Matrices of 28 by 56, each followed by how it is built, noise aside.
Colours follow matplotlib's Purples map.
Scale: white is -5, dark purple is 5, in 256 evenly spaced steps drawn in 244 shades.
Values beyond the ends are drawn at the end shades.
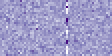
uneven columns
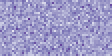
noise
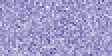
noise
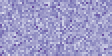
noise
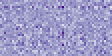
low rank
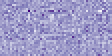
low rank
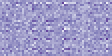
low rank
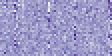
uneven columns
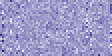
uneven columns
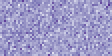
noise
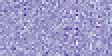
uneven columns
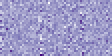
uneven columns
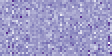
uneven columns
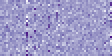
uneven columns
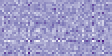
low rank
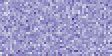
noise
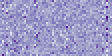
uneven columns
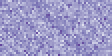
Toeplitz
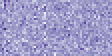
uneven columns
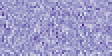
low rank
